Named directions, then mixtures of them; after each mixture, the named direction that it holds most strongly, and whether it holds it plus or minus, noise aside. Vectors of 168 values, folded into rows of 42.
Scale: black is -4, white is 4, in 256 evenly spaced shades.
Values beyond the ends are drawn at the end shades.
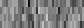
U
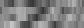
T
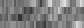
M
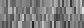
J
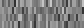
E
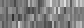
M, plus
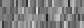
U, minus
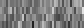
J, plus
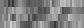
T, plus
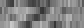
T, plus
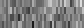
J, plus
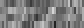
T, plus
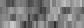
T, plus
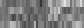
M, plus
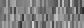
J, minus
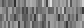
E, plus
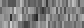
T, plus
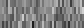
J, plus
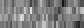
M, minus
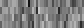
U, plus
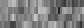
T, minus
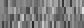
J, plus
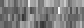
U, minus
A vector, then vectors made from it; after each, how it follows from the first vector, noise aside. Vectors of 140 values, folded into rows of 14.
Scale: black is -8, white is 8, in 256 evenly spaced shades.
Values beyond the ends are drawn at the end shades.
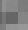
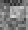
reversed, negated, scaled up.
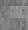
reversed, negated, shrunk.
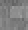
reversed, negated, shrunk.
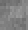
reversed, negated, shrunk.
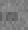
partly zeroed.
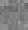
wrapped around, negated, shrunk.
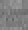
wrapped around, negated, shrunk.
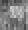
reversed, negated, scaled up.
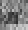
scaled up.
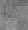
wrapped around, negated, shrunk.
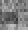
scaled up.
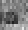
scaled up.
